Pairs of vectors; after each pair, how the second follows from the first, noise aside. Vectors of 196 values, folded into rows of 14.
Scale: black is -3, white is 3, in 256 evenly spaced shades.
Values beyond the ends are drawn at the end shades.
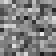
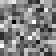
reversed, negated.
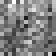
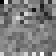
reversed, partly zeroed.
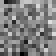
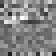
wrapped around, negated, partly zeroed.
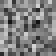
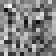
copied.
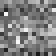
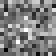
copied.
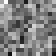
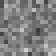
reversed, shrunk.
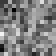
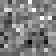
wrapped around, negated, partly zeroed.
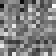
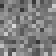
shrunk.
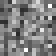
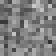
shrunk.
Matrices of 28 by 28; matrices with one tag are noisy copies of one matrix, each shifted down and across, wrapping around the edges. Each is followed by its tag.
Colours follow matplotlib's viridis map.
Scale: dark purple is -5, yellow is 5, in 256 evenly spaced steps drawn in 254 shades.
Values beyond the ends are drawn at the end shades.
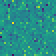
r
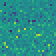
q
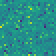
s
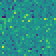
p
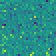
s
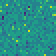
r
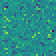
s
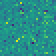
s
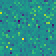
r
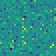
s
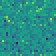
q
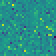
r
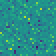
r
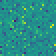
s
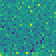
p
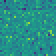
q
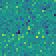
p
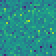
q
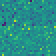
p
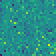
r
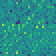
p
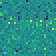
p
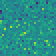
q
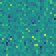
r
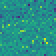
q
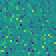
r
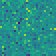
s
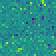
q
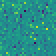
r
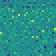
q
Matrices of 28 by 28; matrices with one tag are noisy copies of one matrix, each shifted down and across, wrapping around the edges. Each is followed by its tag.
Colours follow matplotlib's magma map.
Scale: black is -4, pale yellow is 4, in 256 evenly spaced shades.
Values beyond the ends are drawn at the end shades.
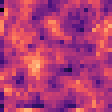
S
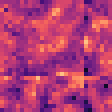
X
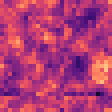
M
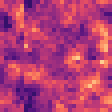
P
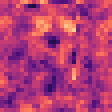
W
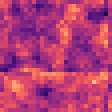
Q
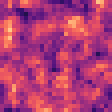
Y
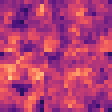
W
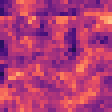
X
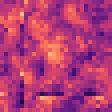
S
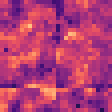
X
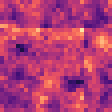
Q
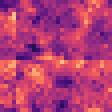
Q
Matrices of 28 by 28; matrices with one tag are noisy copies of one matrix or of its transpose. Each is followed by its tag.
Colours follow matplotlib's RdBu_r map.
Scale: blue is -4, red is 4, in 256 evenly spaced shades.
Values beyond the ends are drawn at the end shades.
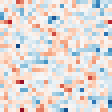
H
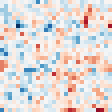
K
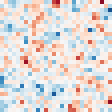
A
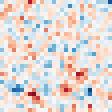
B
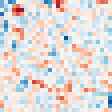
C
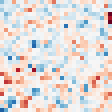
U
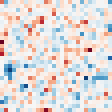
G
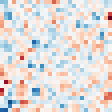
U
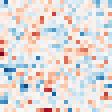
G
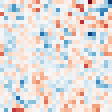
U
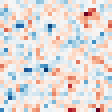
K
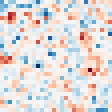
C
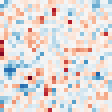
G
